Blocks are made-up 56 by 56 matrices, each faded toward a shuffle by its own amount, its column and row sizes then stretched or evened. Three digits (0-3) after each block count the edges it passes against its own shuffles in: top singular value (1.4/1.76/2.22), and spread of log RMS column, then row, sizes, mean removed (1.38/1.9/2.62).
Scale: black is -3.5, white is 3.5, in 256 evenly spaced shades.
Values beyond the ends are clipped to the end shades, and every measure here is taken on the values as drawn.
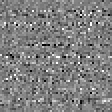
1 0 3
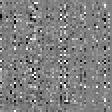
2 3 2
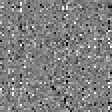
0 2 1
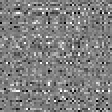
3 1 3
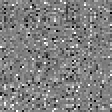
2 2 0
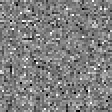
1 0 0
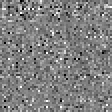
0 1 2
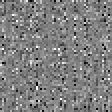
1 3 1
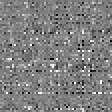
2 1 3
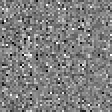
1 2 1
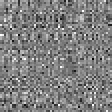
3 0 2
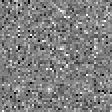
1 1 0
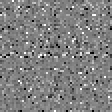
1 0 2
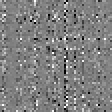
1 3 2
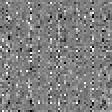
2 3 1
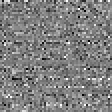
2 1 3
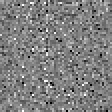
1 1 1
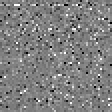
1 1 1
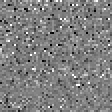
0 0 2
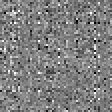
1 3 2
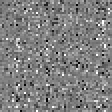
1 2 2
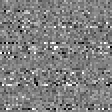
1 0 3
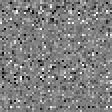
0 1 2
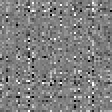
2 3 2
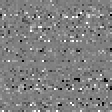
0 0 3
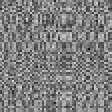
3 0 1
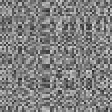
3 1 1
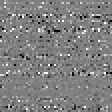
1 0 3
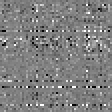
2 2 3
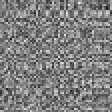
3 1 1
